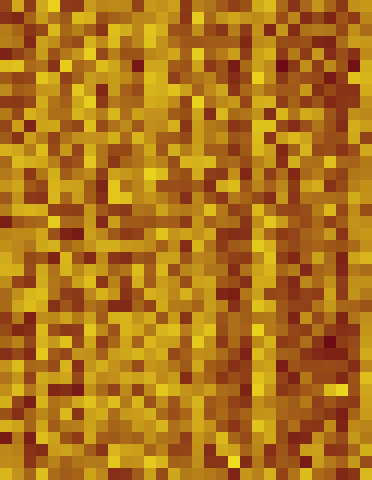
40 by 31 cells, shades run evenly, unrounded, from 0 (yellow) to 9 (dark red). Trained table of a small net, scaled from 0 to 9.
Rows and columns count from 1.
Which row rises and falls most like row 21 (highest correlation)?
32
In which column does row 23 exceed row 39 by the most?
20
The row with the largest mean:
22
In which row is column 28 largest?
29
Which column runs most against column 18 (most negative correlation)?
10
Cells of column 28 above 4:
31
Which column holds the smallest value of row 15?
13
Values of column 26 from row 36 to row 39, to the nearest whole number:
7 8 3 8
